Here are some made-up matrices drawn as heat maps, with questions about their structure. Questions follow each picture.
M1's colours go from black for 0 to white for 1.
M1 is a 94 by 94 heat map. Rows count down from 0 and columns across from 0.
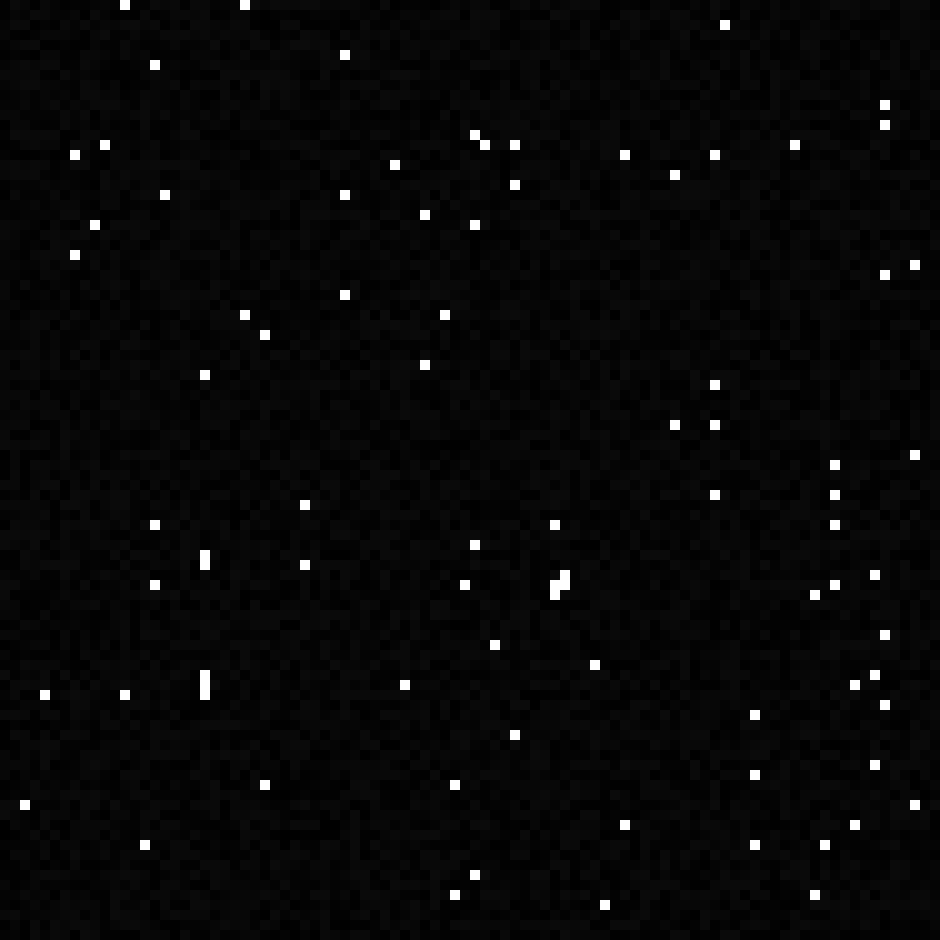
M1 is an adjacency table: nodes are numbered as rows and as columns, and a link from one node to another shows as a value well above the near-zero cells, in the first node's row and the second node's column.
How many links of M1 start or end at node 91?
3
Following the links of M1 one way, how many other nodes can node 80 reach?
3
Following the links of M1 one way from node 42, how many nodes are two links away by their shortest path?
3
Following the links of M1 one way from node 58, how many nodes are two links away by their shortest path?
5
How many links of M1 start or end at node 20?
6
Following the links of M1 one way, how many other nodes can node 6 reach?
5
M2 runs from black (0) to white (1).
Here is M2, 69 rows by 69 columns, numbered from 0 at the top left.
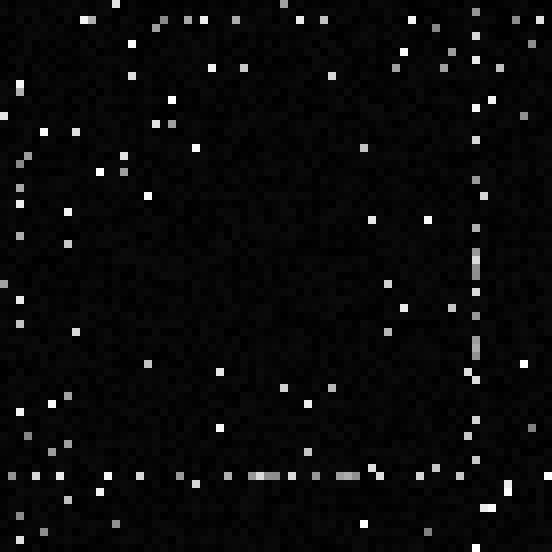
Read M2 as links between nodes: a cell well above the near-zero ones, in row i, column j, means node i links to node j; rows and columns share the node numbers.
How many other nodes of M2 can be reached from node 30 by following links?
5
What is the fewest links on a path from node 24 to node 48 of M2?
7
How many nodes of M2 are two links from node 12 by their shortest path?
2
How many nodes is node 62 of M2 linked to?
1
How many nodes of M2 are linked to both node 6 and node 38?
2
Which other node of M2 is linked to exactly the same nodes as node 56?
node 50
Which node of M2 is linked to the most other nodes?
node 59
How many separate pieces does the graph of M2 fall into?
5
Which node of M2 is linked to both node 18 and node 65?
node 45
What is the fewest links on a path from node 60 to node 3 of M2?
7
